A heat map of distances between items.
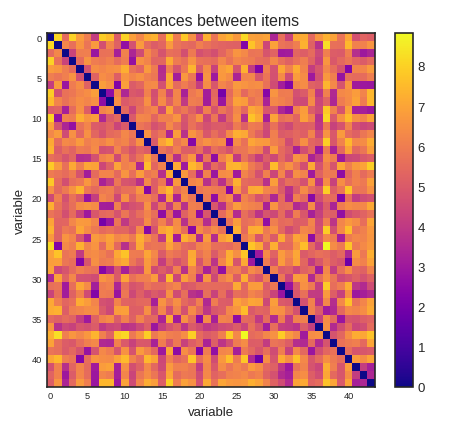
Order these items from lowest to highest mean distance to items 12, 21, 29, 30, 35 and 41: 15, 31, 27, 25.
15, 31, 25, 27
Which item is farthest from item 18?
0
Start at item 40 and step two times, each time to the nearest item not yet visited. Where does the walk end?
4
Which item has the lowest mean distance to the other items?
36
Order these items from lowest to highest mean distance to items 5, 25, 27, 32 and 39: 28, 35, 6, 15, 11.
35, 15, 28, 6, 11
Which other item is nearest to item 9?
6
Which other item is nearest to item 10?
1
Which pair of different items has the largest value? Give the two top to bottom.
26, 37
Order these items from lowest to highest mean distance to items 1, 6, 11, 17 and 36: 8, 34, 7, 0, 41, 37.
41, 7, 8, 34, 0, 37
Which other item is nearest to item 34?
37
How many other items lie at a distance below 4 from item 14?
3
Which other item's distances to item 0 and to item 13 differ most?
24
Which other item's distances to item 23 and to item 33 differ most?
7
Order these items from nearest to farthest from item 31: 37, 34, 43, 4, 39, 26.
43, 26, 39, 34, 4, 37
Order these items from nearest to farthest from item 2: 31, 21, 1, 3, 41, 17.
31, 41, 3, 21, 17, 1
